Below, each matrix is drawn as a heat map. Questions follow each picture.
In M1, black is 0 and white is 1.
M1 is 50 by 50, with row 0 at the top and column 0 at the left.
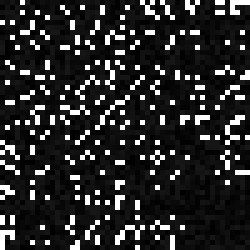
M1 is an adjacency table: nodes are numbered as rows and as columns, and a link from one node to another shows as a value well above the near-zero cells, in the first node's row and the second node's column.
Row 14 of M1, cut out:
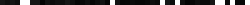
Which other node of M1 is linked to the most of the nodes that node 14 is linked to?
node 0
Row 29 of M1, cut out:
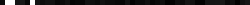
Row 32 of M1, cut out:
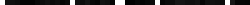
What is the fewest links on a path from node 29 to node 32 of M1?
4
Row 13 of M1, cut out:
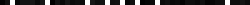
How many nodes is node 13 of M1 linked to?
8
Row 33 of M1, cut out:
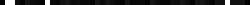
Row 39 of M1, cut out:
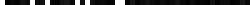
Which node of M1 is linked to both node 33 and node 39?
node 9
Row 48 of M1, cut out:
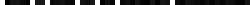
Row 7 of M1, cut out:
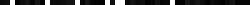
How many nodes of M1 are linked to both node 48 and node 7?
4
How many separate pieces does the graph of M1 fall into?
3
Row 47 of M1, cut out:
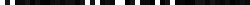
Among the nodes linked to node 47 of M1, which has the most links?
node 24
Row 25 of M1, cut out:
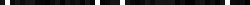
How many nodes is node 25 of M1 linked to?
4
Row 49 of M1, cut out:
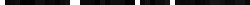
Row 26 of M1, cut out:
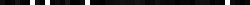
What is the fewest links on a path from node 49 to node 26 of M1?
4
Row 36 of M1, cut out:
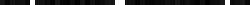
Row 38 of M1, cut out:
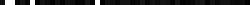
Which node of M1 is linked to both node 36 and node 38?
node 6
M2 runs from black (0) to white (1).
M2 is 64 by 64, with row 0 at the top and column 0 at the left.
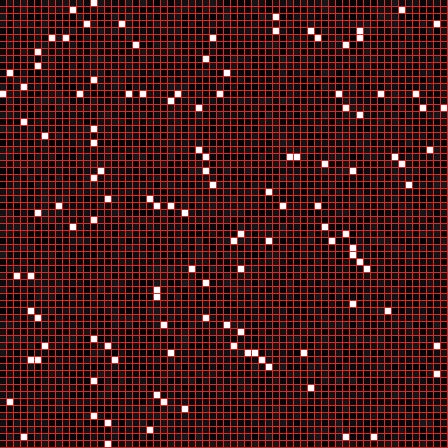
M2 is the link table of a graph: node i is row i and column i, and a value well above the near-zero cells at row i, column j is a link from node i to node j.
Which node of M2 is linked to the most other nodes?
node 13
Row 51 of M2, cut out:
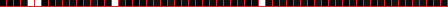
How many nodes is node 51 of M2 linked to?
4
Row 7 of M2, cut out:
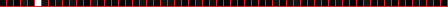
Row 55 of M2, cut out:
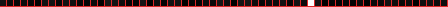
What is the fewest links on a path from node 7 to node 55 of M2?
5
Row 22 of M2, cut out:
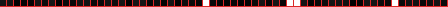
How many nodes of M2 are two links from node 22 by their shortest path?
4
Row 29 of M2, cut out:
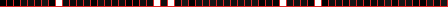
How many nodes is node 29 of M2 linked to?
5
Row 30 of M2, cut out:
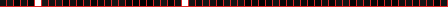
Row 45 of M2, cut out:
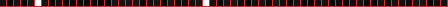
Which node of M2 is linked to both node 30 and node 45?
node 5
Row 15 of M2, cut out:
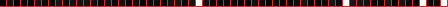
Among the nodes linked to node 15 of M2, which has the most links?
node 49
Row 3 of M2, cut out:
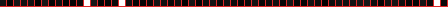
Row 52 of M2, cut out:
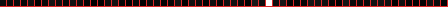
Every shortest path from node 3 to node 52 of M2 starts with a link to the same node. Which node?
node 62
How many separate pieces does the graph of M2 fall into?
4
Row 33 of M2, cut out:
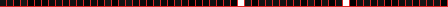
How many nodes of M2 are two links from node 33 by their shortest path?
5
